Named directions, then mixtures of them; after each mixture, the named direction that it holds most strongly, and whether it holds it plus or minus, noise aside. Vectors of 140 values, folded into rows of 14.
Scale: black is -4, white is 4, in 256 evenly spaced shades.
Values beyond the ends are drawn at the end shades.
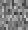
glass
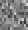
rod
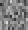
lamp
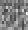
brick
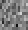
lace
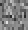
lamp, plus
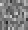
lamp, minus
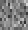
rod, plus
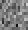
lace, plus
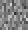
glass, plus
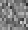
rod, minus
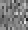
glass, minus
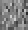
brick, minus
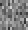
rod, plus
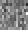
brick, plus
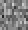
glass, minus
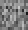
brick, minus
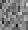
lace, plus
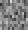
lamp, plus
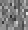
brick, plus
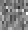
brick, plus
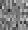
lace, plus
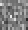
lamp, minus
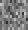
lamp, minus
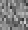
rod, minus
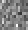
lace, minus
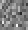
lace, minus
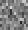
rod, plus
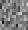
lace, plus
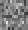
lamp, plus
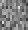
lace, minus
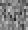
lamp, plus
